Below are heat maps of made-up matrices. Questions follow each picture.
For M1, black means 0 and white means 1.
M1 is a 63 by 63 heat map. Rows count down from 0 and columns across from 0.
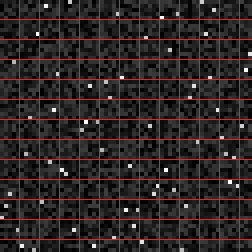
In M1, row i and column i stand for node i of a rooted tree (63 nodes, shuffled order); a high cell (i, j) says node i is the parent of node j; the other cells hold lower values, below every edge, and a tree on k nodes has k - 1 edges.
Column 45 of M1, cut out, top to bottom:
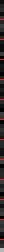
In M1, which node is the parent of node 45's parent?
13
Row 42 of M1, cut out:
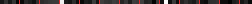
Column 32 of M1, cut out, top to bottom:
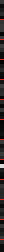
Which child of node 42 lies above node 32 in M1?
41
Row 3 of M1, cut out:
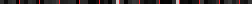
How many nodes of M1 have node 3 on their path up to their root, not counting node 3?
3
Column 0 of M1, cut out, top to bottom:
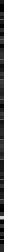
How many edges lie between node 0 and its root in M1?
5
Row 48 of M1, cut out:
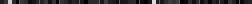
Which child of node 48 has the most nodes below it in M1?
38
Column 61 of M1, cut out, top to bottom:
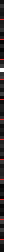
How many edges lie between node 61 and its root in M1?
7
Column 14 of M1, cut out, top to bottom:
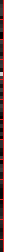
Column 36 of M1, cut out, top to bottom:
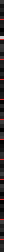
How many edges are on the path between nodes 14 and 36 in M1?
7
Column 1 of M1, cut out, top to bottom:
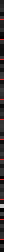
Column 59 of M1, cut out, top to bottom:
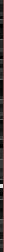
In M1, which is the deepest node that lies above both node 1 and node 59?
51
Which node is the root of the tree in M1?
19
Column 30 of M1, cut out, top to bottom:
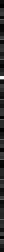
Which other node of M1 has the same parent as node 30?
52
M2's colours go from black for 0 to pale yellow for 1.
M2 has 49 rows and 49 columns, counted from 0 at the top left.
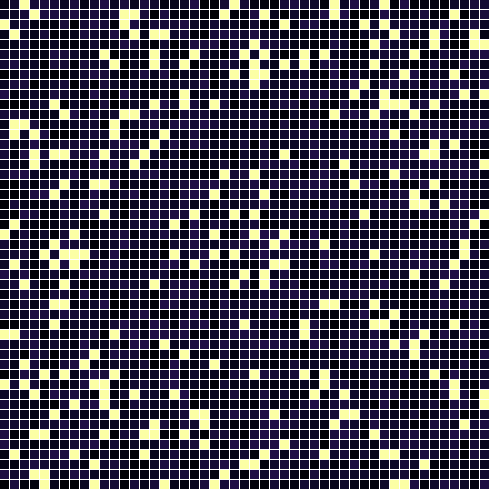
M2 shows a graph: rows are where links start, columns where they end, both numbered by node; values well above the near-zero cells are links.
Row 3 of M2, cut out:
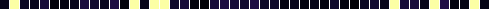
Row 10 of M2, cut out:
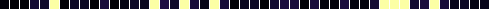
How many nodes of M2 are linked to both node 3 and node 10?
3
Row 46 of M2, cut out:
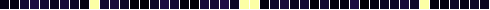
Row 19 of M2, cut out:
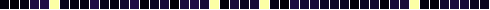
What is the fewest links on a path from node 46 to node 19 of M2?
3
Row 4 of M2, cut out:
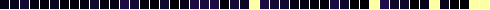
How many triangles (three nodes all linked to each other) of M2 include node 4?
2
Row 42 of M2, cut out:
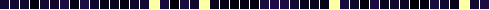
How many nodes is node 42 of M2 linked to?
4
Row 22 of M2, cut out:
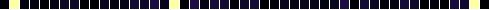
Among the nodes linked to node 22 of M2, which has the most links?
node 1
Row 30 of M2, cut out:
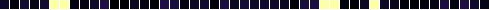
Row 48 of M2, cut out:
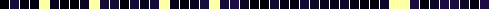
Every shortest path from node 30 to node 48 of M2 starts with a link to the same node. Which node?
node 37
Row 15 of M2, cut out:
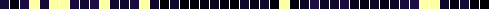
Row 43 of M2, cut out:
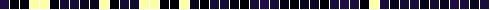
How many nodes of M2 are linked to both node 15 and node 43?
3
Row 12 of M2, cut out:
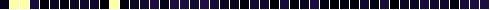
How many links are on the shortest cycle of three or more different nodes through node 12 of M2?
4
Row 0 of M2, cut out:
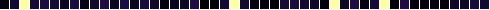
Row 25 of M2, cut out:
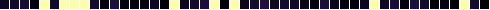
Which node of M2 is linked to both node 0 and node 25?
node 23
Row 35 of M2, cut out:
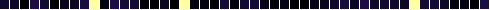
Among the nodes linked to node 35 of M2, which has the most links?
node 41
